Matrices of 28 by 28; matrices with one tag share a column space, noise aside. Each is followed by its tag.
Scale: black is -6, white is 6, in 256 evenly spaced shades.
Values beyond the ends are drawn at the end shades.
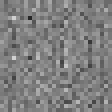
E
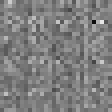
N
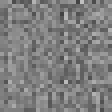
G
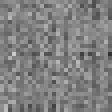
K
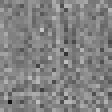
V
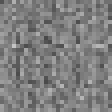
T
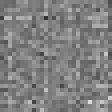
E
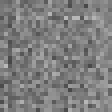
E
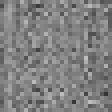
V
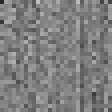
G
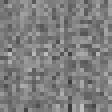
K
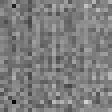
V
